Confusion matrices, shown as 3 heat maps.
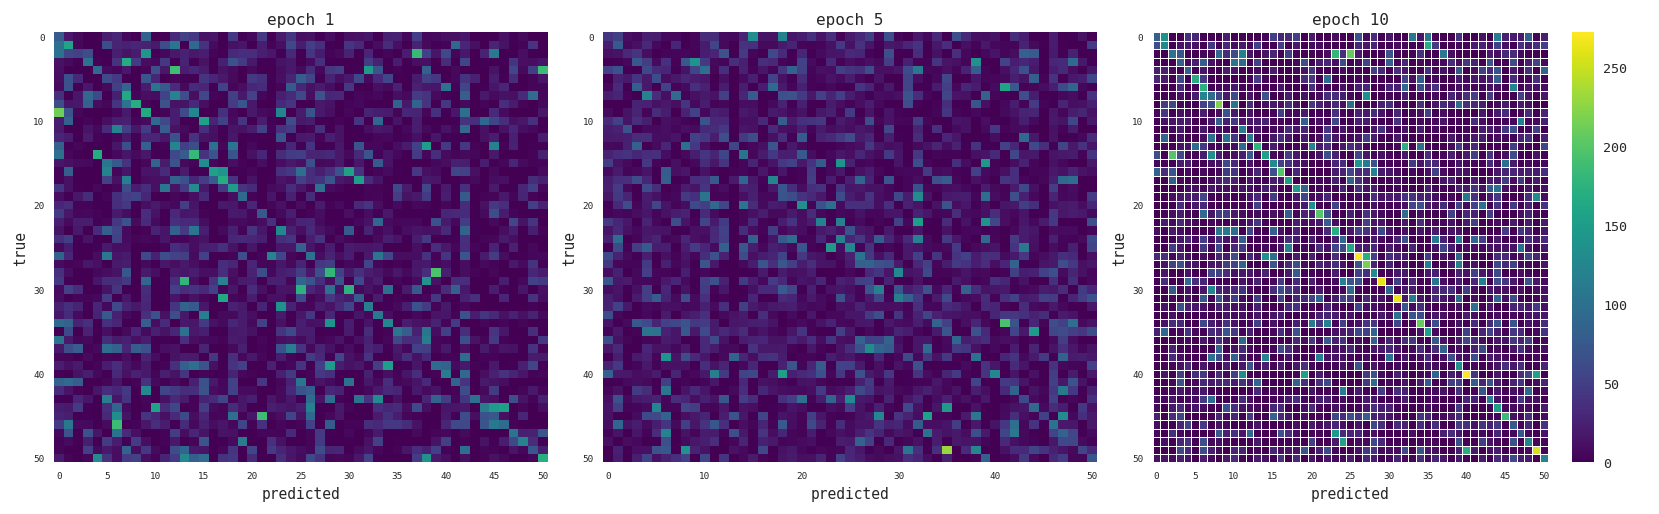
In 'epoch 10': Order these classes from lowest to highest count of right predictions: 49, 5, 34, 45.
5, 45, 34, 49
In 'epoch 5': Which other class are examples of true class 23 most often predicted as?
25
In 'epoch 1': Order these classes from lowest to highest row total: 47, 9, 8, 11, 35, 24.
24, 47, 11, 35, 8, 9
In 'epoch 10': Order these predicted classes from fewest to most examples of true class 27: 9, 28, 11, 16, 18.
16, 28, 9, 18, 11
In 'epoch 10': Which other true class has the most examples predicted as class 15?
26
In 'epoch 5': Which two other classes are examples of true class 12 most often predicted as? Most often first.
43, 20
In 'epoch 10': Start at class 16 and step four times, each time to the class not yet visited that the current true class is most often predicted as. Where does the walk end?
9
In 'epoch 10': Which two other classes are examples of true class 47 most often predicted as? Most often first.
23, 12
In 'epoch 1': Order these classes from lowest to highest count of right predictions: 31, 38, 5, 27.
38, 27, 5, 31
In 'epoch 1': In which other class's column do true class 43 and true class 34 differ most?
33
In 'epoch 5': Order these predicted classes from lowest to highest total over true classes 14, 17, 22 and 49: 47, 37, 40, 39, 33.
33, 37, 40, 47, 39
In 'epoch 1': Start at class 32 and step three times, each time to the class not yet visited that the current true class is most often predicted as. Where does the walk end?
4
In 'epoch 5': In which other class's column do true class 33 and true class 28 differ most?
30
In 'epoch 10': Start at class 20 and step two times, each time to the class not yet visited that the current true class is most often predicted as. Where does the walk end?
24
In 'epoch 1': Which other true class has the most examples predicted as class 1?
46
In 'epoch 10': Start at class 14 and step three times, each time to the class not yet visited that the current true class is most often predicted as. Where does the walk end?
17
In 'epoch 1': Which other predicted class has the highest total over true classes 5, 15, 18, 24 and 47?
6
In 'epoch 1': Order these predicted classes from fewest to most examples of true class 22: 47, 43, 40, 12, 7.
43, 40, 12, 47, 7
